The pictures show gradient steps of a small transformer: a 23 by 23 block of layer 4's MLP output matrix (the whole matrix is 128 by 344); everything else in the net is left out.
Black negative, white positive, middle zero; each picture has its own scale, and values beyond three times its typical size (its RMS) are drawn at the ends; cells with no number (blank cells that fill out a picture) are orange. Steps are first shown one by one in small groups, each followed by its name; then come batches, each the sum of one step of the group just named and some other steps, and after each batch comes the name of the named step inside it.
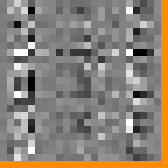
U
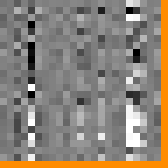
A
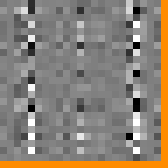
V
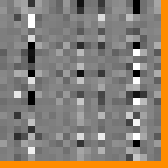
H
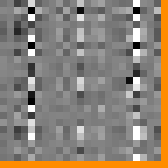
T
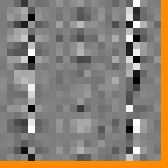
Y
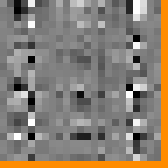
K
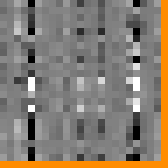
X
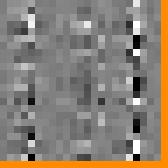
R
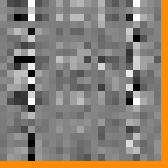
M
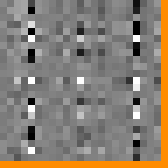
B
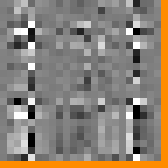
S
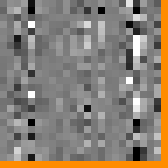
X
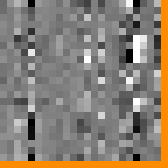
X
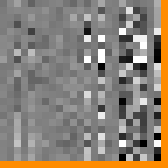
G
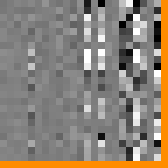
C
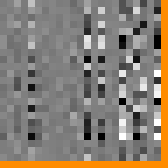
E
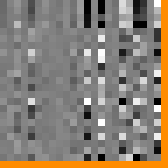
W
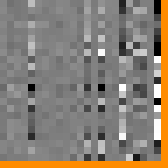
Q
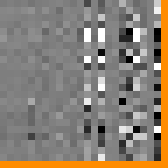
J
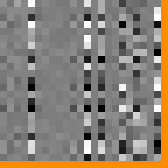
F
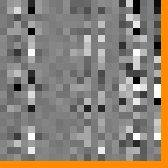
Q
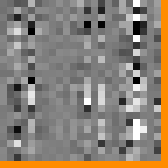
W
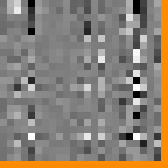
G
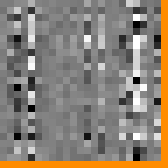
E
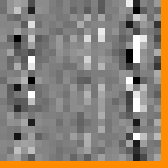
C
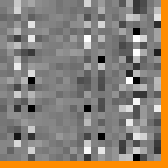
F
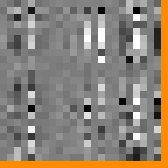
J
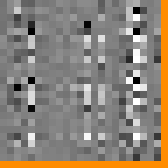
G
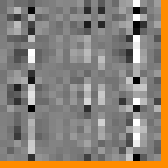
W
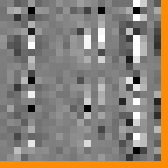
J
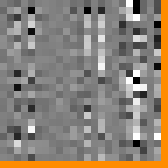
C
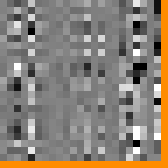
Q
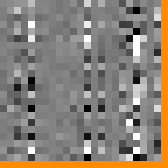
F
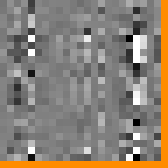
G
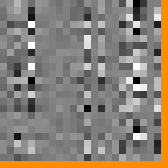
F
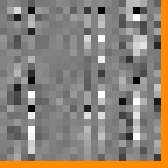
G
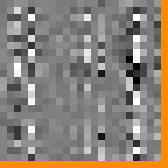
C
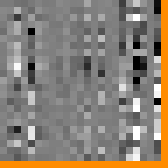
Q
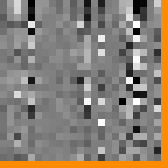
W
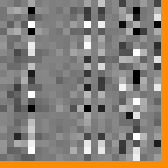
F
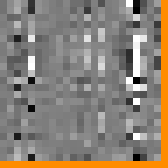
C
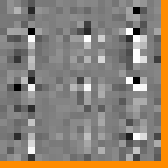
G
